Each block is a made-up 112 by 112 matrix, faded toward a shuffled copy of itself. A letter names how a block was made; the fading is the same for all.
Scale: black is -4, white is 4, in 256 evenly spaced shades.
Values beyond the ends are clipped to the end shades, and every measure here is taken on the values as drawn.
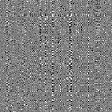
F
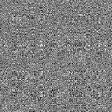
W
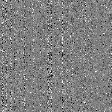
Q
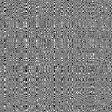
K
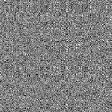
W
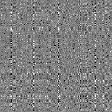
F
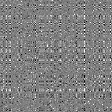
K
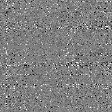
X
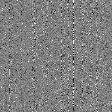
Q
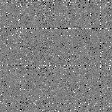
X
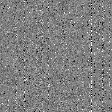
Q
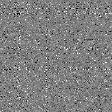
X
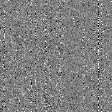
Q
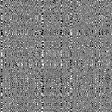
F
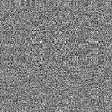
W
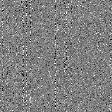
Q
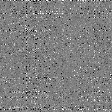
X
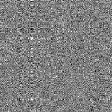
W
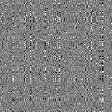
F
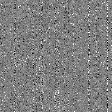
Q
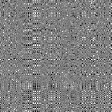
K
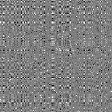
K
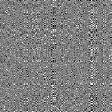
F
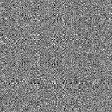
W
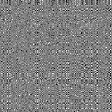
K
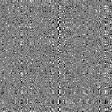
F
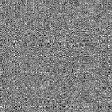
W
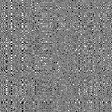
F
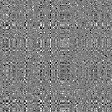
K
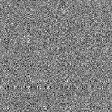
W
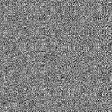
W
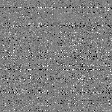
X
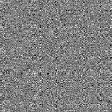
W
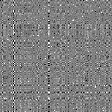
K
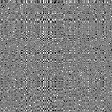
K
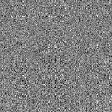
W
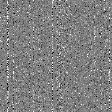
Q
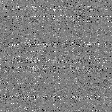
X
